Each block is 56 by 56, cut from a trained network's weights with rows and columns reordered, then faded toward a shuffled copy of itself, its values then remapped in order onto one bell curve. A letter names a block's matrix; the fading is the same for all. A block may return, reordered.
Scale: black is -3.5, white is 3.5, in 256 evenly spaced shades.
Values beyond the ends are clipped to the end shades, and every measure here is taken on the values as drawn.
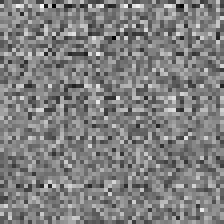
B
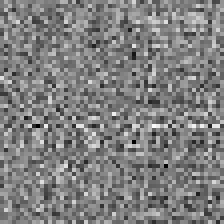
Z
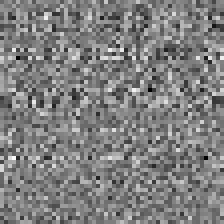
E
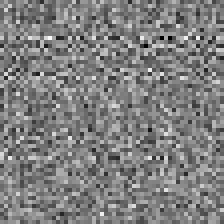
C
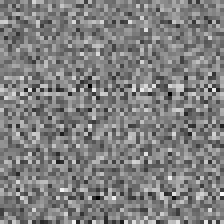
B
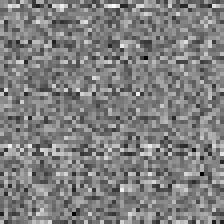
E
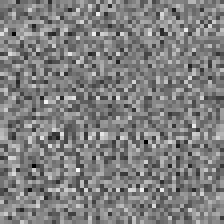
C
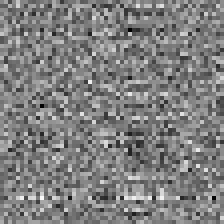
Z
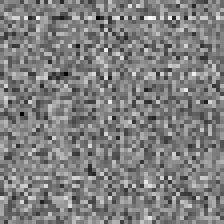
C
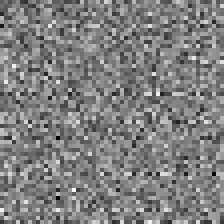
C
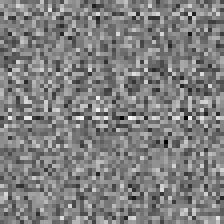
Z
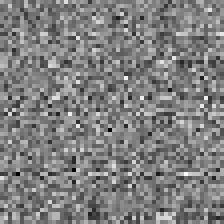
C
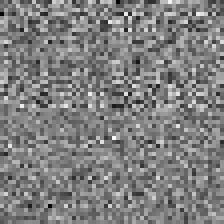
E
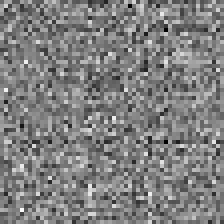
Z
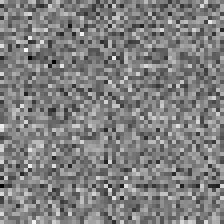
Z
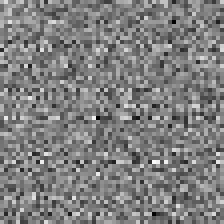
B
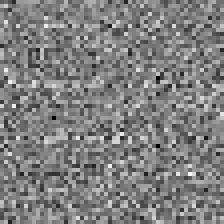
C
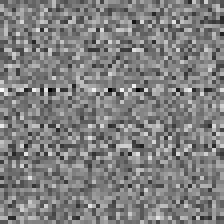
B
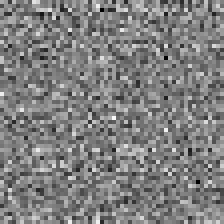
Z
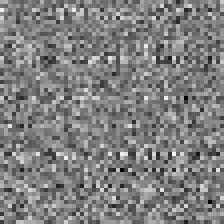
B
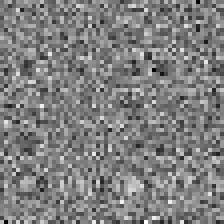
Z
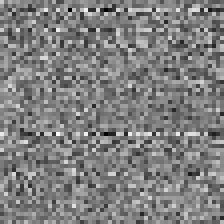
E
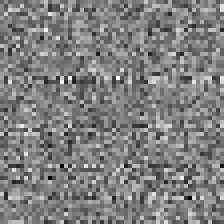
B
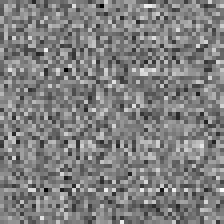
Z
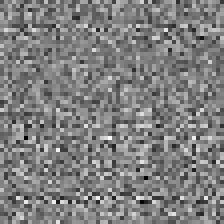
B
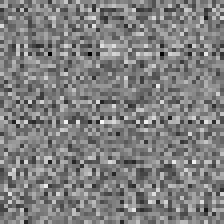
E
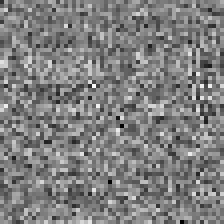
Z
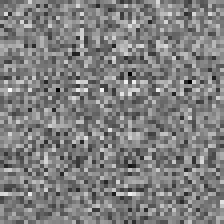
Z
